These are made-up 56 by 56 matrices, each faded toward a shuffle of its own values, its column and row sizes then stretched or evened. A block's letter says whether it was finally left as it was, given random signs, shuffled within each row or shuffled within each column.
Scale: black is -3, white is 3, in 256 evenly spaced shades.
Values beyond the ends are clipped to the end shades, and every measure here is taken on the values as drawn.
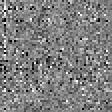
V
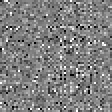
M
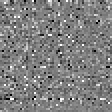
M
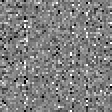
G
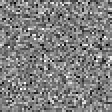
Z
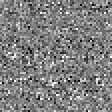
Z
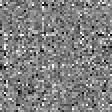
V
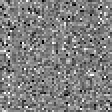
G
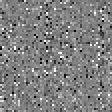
G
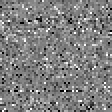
Z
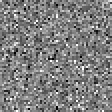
G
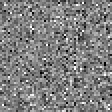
G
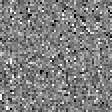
G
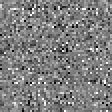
V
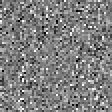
G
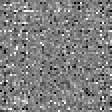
M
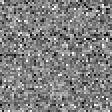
Z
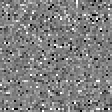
Z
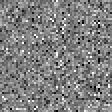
G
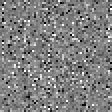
G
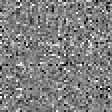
M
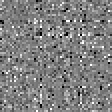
M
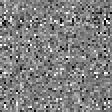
V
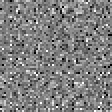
M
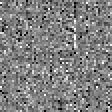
G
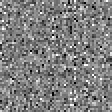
G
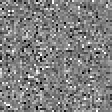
G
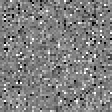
G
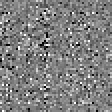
V
